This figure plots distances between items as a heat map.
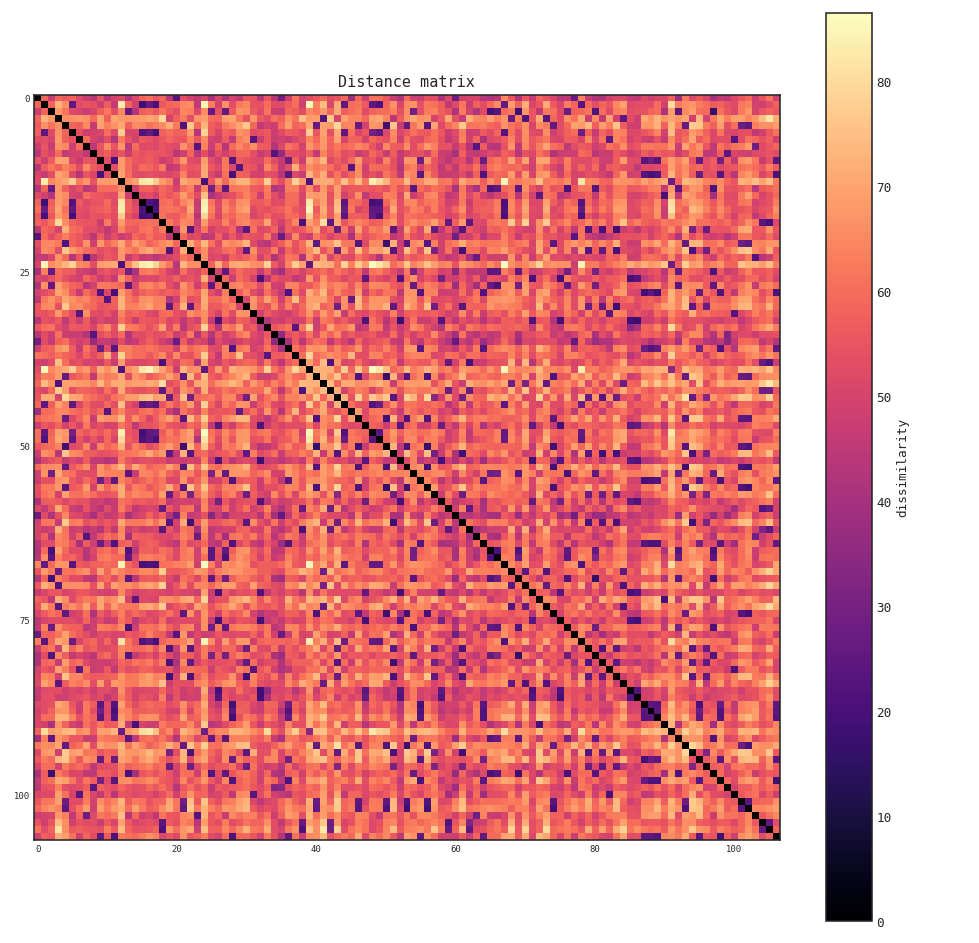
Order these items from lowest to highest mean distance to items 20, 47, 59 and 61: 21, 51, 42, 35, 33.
35, 51, 42, 33, 21
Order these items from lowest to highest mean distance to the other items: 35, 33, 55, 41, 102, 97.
35, 97, 55, 33, 102, 41
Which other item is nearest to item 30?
83
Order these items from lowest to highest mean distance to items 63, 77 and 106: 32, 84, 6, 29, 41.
32, 6, 29, 84, 41
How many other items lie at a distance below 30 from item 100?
3
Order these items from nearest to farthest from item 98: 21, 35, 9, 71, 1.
9, 35, 71, 1, 21
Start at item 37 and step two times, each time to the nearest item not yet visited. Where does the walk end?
85
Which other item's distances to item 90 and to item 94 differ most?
72
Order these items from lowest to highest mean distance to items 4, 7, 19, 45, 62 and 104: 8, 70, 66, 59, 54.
59, 8, 66, 54, 70
